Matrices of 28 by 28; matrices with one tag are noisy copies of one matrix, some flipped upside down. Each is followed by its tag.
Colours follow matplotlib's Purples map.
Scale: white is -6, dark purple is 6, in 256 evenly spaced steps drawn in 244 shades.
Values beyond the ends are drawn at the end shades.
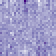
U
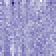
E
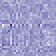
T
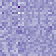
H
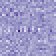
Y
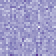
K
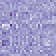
T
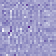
T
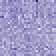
K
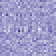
Y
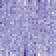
U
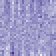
E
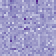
K
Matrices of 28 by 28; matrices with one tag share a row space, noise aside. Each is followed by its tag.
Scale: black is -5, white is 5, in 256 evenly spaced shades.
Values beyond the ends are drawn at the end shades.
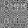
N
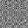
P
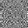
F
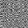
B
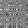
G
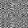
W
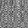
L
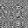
L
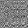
N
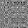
N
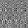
P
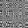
G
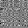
B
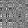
G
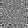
F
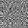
F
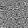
B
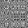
N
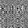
L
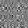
L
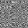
W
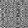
L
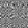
W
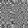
W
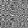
W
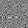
P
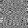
F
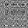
N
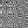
G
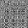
N
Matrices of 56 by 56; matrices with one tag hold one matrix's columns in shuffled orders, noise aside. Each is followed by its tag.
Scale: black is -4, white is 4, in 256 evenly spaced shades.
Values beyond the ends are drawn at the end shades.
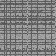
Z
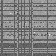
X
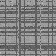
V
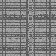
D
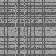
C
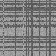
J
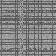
Z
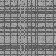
V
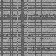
D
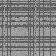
J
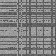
C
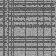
J
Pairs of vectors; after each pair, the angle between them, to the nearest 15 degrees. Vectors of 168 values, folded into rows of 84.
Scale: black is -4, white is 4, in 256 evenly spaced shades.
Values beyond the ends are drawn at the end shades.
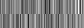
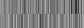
120 degrees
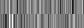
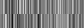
135 degrees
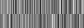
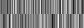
165 degrees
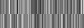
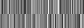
105 degrees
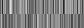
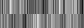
45 degrees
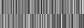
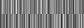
135 degrees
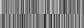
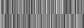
75 degrees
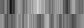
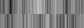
30 degrees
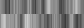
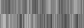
30 degrees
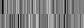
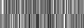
150 degrees
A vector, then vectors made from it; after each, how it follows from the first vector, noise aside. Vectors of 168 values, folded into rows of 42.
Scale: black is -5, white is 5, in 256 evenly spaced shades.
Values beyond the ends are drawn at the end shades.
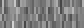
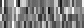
scaled up.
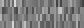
sign-scrambled.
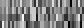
reversed, negated, scaled up.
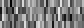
wrapped around, negated, scaled up.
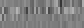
partly zeroed.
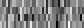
wrapped around, negated, scaled up.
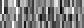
scaled up.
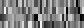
wrapped around, negated, scaled up.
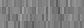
wrapped around, negated, shrunk.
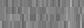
reversed, shrunk.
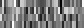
scaled up.
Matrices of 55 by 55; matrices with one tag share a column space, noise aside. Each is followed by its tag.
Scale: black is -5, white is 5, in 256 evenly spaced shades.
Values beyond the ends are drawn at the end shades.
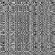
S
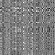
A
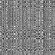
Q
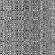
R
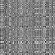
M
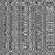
S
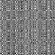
R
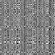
M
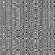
Q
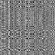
Q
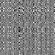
A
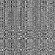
Q
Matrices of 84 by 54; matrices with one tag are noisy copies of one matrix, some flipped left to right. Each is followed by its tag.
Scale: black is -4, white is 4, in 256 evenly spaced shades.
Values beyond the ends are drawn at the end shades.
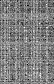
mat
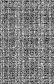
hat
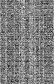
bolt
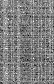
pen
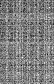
mat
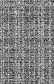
hat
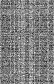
bolt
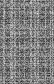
hat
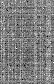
pen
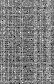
pen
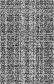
bolt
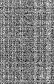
pen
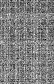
mat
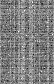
bolt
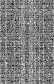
bolt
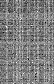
mat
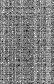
pen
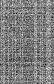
pen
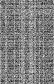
bolt
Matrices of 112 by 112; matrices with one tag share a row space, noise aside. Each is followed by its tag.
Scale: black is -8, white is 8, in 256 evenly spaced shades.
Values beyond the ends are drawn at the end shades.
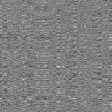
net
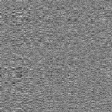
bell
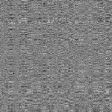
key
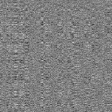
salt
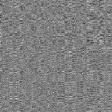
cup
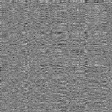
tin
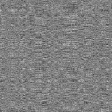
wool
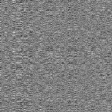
bell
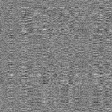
key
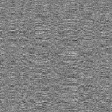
wool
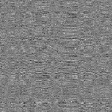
wool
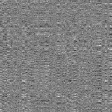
net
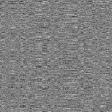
wool
